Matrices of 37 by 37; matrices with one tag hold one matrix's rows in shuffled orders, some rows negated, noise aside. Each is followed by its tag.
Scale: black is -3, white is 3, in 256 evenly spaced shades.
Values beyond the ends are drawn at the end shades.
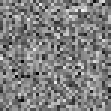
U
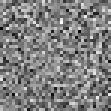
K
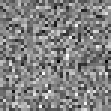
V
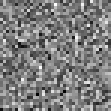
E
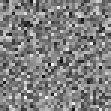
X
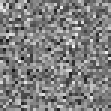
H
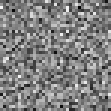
K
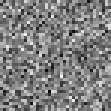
X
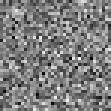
V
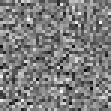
H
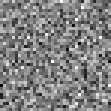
K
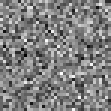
X
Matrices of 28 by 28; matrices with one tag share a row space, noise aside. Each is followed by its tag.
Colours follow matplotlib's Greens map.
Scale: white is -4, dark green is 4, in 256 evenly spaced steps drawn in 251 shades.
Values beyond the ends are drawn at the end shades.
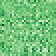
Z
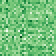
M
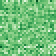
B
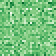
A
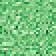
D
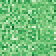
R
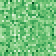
R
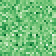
D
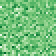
D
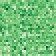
M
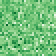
B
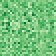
R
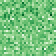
A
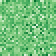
Z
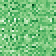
R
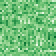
B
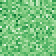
D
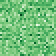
M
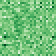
D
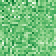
R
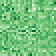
R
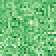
B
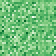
R
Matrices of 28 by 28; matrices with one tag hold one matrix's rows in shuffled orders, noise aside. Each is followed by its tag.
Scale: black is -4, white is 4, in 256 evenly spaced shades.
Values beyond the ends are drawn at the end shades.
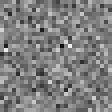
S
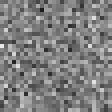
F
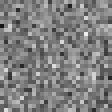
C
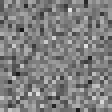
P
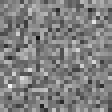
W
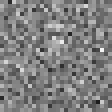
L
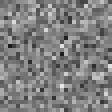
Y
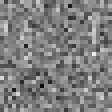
F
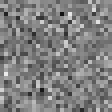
S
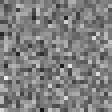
S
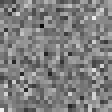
F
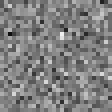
Y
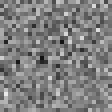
S
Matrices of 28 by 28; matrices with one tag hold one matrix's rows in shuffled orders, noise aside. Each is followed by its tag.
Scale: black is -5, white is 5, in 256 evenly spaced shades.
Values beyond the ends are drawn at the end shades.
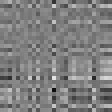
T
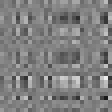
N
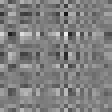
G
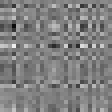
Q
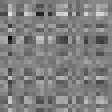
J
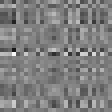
Q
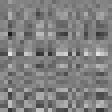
J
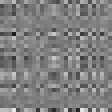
Q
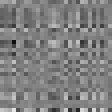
Q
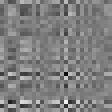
G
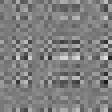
N
